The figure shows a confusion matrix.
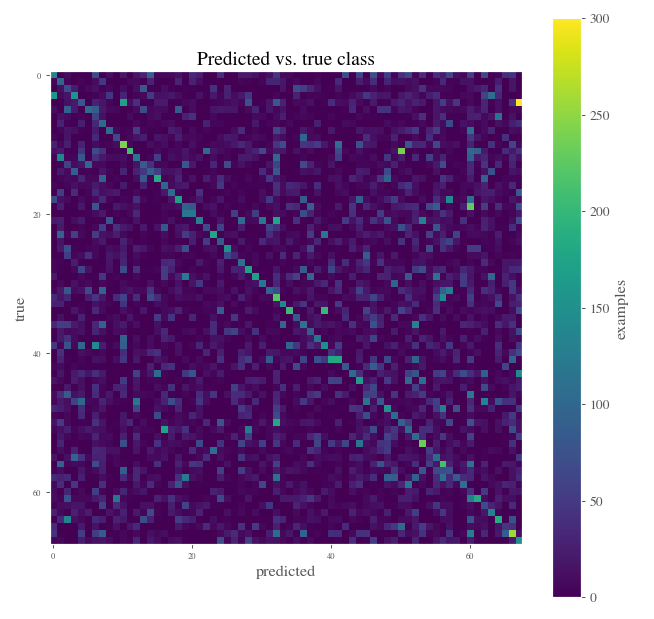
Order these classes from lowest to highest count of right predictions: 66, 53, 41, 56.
41, 56, 53, 66
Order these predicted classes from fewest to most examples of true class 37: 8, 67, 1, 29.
8, 1, 29, 67
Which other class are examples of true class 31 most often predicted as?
57
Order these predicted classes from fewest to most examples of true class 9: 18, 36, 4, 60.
4, 18, 60, 36
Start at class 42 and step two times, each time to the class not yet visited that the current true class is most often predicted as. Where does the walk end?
60
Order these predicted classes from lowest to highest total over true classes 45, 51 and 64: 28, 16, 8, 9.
8, 9, 28, 16
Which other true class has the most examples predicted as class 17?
47
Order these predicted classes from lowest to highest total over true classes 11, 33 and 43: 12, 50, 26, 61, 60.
26, 12, 61, 60, 50
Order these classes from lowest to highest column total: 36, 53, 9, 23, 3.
9, 23, 3, 36, 53
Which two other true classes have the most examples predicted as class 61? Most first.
11, 25
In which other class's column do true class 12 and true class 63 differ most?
1
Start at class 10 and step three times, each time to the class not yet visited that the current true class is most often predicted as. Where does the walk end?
67
